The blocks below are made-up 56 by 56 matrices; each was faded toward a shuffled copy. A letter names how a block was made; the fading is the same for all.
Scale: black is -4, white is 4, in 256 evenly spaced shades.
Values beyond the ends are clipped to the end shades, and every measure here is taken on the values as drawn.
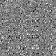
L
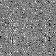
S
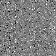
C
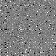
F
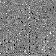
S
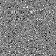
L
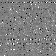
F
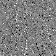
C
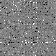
F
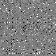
F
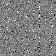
C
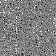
C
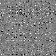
F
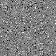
S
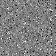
C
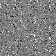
C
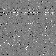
F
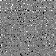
F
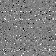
F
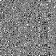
L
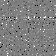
F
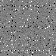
F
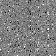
S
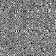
L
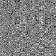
S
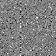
S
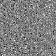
L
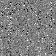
C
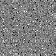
L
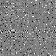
F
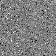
C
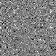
L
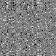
S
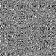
L
